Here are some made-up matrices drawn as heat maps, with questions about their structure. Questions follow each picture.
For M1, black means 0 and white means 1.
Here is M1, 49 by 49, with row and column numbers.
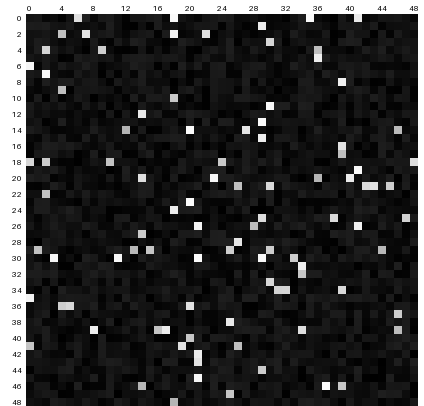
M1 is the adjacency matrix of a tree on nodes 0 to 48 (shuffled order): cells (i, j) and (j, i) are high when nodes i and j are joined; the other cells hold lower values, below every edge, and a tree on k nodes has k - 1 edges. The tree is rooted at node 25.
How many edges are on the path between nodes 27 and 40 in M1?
3
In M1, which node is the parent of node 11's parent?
29
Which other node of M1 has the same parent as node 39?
37
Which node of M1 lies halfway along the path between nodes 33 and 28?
21
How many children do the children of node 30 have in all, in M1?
4
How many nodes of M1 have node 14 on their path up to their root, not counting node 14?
11
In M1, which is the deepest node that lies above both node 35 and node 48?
0
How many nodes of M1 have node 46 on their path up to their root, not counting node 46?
8
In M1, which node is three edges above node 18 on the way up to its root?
26
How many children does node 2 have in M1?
3
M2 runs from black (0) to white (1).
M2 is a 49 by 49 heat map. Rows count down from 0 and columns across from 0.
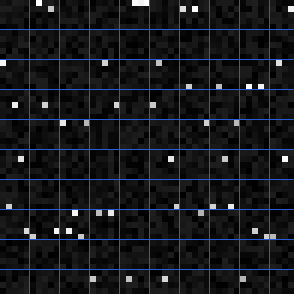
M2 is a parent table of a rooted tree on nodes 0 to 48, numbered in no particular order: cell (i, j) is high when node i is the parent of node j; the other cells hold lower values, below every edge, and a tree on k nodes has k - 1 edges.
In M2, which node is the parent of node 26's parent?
20
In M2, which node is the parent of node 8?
1
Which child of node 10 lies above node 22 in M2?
0
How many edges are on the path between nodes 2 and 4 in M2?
6
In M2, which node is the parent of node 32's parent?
34
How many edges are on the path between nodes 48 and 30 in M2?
2
